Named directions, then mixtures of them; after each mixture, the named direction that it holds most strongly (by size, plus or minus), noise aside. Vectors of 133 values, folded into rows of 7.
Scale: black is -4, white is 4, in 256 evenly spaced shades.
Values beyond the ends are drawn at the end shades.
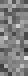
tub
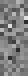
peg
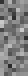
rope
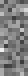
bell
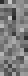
rope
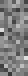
tub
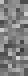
rope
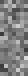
tub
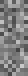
peg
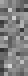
rope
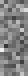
bell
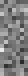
bell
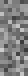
bell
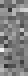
bell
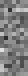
tub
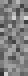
peg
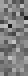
peg
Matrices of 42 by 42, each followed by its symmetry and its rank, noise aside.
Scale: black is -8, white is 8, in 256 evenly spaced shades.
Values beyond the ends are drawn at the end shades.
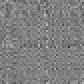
no symmetry, rank five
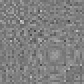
symmetric, rank six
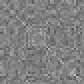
symmetric, rank six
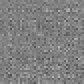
no symmetry, rank five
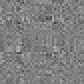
antisymmetric, rank four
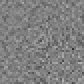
symmetric, rank six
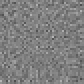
no symmetry, rank six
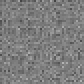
symmetric, rank six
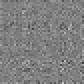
antisymmetric, rank six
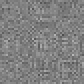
no symmetry, rank six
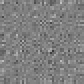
symmetric, rank five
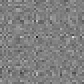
no symmetry, rank five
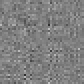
no symmetry, rank four
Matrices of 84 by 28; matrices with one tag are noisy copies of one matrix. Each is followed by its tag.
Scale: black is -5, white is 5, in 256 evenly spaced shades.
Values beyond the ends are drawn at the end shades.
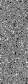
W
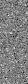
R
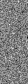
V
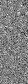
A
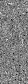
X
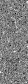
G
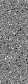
V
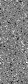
W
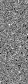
V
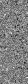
R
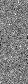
V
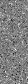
X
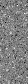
R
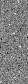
V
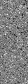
A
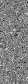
R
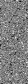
W
